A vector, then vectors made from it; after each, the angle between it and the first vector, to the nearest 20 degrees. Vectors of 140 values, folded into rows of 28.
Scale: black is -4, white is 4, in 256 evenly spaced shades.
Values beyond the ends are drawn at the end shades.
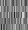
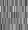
40 degrees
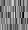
140 degrees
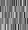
100 degrees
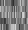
40 degrees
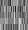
120 degrees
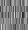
160 degrees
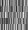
80 degrees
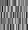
80 degrees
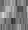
80 degrees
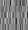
120 degrees
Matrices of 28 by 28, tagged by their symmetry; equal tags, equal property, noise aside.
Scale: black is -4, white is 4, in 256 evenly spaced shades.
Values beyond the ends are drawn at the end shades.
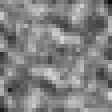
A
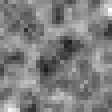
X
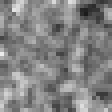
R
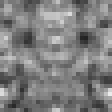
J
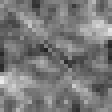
A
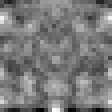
J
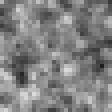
R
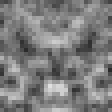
J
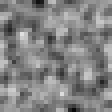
A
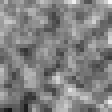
R
